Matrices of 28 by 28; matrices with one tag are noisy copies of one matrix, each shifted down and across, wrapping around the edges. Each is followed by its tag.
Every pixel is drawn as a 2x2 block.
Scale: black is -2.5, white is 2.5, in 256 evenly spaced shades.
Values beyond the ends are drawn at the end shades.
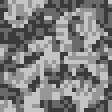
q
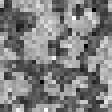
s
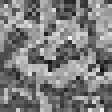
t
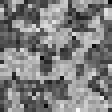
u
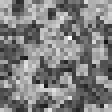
u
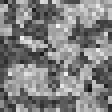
u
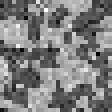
u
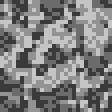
t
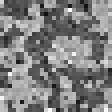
u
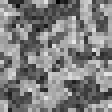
q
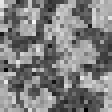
s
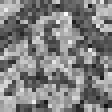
q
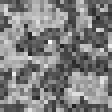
u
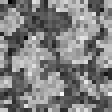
s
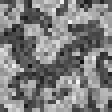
q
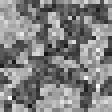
u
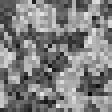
u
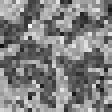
t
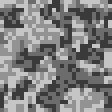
u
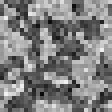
u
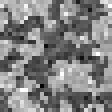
u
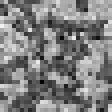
u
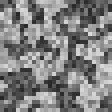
q
